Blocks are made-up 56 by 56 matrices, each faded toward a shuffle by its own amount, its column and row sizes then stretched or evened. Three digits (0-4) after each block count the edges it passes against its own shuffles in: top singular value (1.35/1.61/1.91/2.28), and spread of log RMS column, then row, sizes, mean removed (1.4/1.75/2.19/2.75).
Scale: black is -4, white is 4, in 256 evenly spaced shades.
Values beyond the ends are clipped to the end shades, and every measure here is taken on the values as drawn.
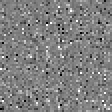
1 2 1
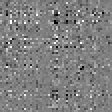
3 3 3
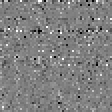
1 1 3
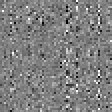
3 3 1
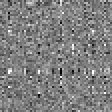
3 3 2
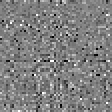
3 0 2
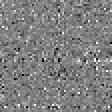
2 2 2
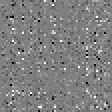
0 3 1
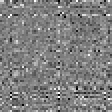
4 2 3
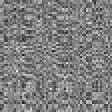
4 3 0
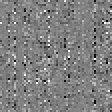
0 4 1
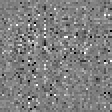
1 2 2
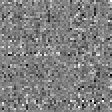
0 3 3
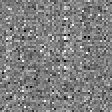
3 1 1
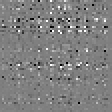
2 3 4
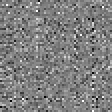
3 2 2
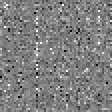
2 2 0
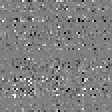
0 2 4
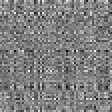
4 2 4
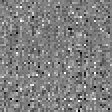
2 3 2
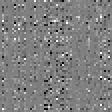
1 4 3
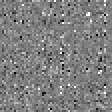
0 3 2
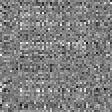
4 2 3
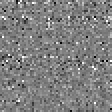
0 1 3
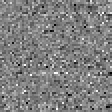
1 0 2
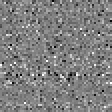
2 0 2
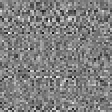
4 0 4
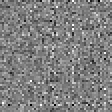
2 2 2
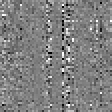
3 4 1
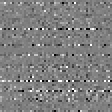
3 1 4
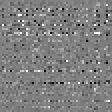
0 2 4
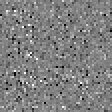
0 1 1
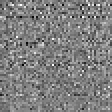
3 1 3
